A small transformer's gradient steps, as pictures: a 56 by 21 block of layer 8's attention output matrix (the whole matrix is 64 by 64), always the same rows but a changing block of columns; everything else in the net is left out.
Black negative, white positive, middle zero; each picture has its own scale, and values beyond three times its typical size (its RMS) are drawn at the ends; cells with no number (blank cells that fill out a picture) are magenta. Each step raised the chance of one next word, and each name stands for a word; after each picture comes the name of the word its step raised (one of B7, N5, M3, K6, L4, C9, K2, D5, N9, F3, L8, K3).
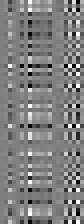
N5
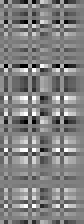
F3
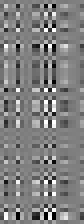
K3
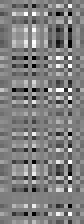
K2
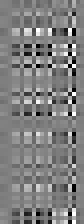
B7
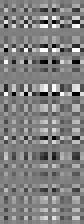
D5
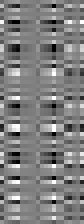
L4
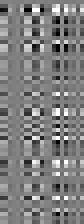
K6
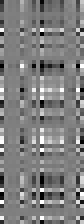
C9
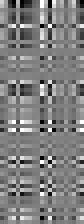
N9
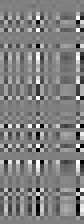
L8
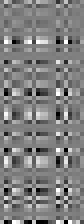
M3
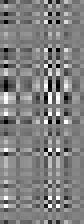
F3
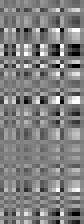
B7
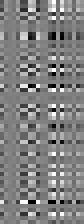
N5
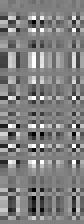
L8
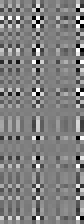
D5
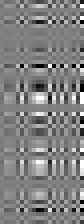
F3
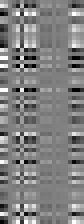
K2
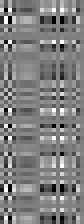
K6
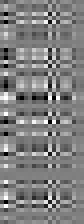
F3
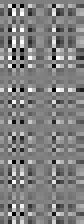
K2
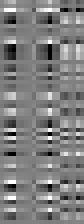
K6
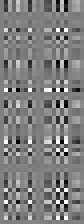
C9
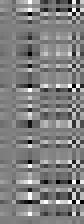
N5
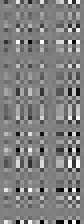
M3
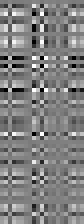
K2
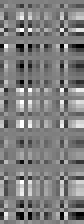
K3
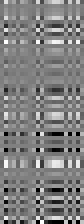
M3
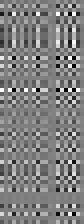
K2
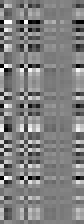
L4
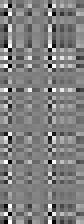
K2
